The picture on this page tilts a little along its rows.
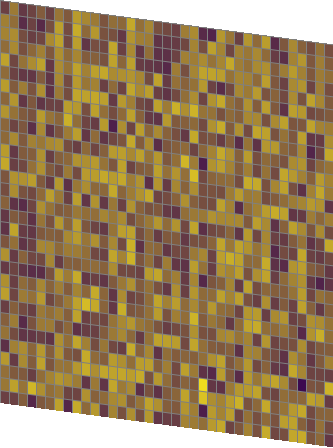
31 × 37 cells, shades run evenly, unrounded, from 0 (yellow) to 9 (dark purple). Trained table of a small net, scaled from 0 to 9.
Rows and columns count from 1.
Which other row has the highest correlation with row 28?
5
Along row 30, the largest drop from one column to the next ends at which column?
24
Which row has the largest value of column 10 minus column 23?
29
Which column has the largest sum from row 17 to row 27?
4
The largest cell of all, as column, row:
34, 27
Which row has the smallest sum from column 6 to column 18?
28
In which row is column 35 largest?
9
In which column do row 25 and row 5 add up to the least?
18
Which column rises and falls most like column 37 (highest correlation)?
31
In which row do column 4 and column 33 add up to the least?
30
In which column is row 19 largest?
36
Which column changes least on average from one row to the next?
8
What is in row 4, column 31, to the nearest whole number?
6
